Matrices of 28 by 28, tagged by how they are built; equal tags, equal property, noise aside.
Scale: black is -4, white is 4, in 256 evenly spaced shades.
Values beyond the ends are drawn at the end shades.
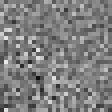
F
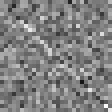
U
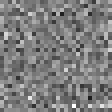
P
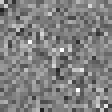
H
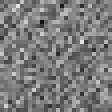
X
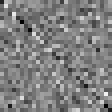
U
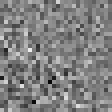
F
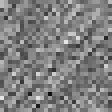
X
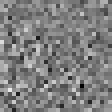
F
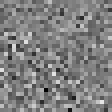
F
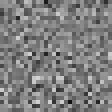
P
